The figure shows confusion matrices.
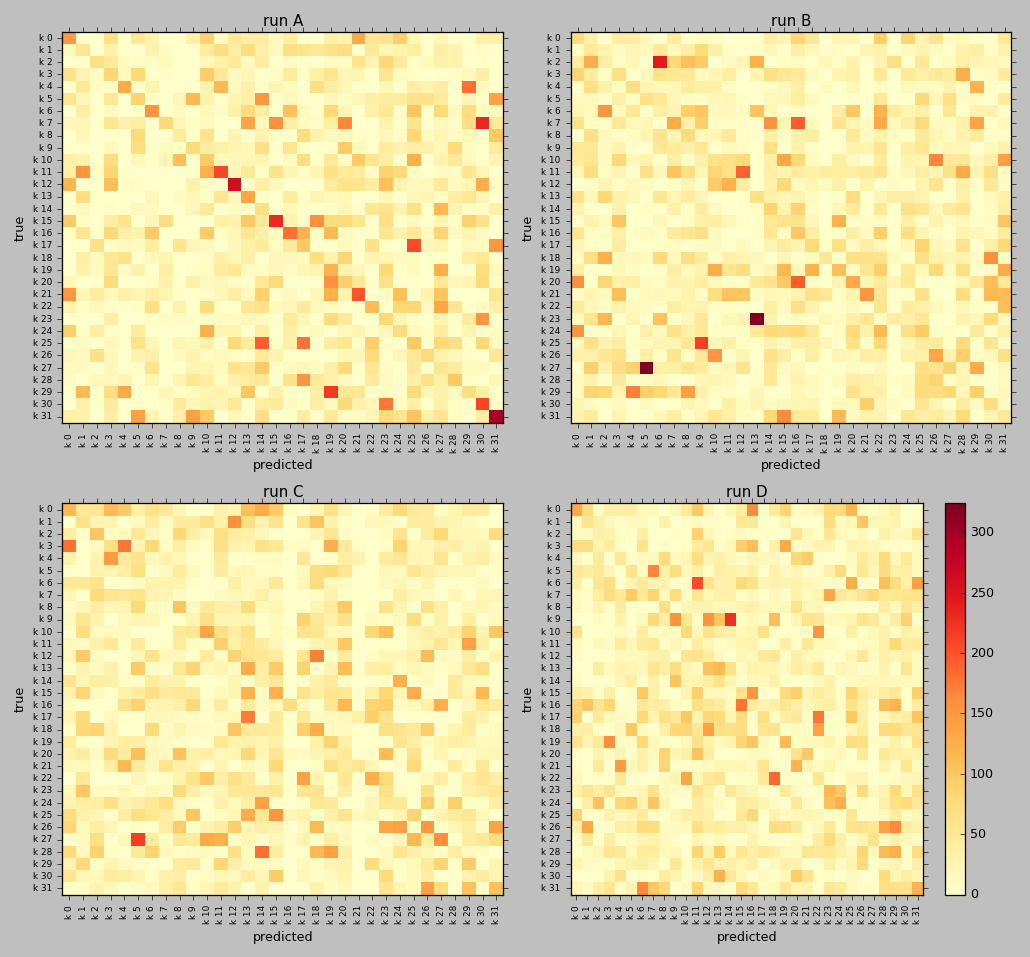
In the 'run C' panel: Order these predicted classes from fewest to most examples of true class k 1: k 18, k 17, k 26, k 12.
k 26, k 17, k 18, k 12
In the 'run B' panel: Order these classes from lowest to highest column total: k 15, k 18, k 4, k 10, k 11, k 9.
k 18, k 4, k 11, k 10, k 15, k 9
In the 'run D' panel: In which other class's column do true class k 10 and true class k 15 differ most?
k 16
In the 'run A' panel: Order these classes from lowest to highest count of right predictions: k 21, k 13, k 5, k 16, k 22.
k 5, k 22, k 13, k 16, k 21
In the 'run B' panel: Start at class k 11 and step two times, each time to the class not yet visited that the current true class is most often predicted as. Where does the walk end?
k 10
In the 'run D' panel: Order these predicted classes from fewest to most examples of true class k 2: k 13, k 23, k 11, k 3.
k 13, k 3, k 23, k 11
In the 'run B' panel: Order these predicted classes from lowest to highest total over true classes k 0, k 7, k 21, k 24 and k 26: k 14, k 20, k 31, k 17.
k 20, k 17, k 31, k 14
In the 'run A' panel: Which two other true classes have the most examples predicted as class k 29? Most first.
k 4, k 15
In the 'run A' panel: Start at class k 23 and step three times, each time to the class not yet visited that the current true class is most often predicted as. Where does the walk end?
k 19
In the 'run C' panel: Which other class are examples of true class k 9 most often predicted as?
k 17
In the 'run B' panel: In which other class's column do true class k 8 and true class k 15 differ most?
k 19
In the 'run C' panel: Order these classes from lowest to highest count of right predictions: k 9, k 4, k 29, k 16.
k 9, k 4, k 16, k 29
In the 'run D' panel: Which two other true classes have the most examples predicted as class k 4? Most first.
k 21, k 24
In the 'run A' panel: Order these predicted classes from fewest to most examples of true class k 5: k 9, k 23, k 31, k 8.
k 8, k 23, k 9, k 31
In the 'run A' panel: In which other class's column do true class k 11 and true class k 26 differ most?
k 1
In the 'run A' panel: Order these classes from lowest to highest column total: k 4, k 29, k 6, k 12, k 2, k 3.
k 2, k 4, k 6, k 29, k 12, k 3
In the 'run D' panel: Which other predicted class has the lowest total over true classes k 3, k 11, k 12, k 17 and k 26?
k 24
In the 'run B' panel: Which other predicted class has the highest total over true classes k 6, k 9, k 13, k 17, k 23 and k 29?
k 2
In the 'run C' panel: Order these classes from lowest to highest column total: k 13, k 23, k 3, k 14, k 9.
k 9, k 3, k 14, k 23, k 13
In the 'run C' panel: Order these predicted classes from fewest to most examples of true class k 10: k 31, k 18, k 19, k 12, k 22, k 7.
k 7, k 19, k 12, k 18, k 22, k 31
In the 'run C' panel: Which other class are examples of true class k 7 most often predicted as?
k 2
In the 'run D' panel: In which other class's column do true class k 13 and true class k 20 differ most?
k 11
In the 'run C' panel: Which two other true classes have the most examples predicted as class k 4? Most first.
k 3, k 21
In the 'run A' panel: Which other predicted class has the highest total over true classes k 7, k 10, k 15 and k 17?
k 25
